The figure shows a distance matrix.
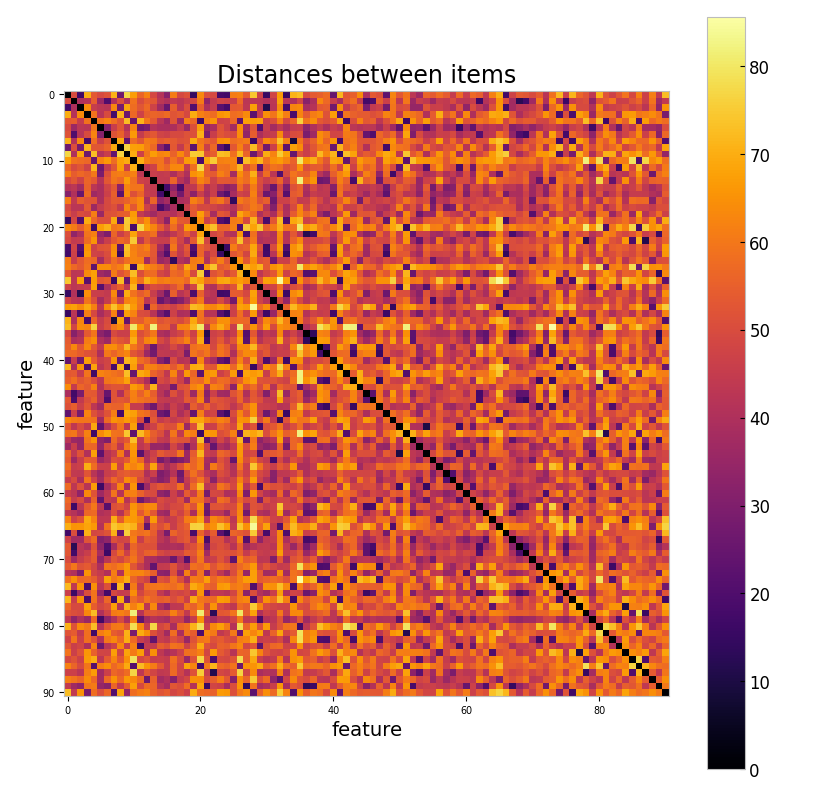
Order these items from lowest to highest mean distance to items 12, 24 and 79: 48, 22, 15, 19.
15, 48, 19, 22
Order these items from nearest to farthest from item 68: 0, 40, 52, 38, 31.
52, 31, 40, 0, 38
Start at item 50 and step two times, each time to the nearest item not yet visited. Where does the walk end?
59
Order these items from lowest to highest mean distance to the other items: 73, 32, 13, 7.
13, 7, 73, 32
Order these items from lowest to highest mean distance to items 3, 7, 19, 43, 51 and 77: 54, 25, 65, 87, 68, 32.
68, 54, 25, 87, 32, 65
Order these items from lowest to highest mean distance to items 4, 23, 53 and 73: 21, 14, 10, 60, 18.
14, 18, 60, 10, 21
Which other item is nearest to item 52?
89
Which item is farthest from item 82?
35
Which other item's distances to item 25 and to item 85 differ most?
16
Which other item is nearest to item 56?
64
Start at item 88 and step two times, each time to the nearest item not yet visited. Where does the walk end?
49
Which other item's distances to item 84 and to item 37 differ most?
77
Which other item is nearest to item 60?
72
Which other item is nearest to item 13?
43
